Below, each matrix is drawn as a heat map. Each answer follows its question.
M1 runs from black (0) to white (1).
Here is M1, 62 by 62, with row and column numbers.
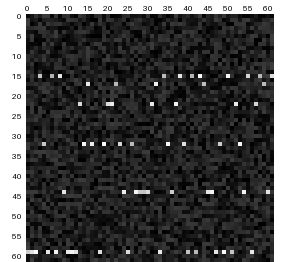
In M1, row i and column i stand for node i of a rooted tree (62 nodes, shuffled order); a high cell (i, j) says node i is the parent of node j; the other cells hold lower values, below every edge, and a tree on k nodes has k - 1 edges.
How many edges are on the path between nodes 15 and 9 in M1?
3
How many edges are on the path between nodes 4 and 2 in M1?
4
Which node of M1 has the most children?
59
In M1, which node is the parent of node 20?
22
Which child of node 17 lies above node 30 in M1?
44
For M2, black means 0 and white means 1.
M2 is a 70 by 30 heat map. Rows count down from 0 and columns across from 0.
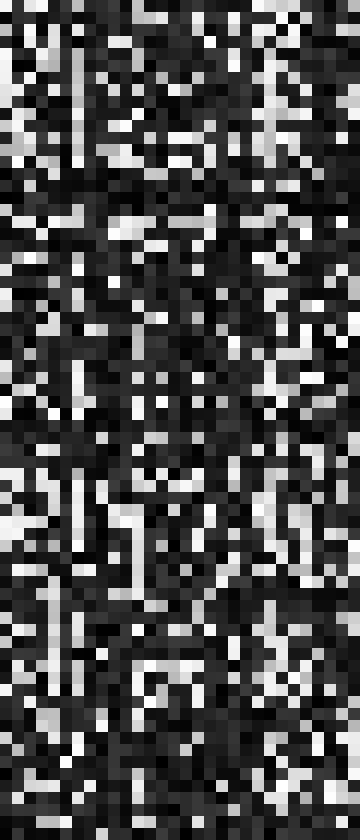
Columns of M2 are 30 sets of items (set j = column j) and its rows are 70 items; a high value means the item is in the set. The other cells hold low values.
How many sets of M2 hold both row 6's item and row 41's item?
5
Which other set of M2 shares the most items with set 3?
11
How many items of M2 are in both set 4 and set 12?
8
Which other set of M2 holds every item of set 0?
6
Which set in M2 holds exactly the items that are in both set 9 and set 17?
10
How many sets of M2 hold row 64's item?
6
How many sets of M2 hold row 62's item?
6
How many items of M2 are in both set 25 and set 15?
7
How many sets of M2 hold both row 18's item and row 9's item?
8
